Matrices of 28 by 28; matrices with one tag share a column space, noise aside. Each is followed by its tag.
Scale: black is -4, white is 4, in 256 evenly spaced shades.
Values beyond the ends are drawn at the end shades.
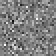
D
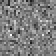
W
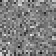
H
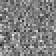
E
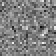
W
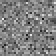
D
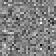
D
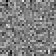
H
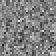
E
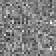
D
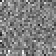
H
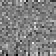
H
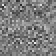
W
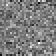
H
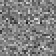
D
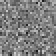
H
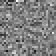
H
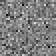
D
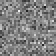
W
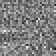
D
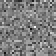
H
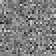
D
